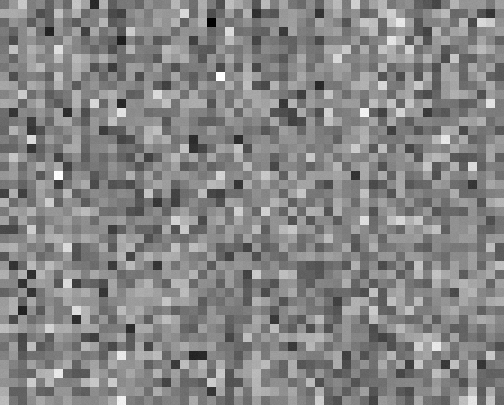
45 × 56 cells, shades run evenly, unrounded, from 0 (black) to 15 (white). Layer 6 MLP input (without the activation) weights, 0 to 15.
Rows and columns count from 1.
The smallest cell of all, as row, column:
3, 24
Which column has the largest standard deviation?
14
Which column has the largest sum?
7
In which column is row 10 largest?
43
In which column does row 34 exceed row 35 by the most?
44
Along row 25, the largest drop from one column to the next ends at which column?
42
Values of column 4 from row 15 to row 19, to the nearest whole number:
3 13 3 7 8
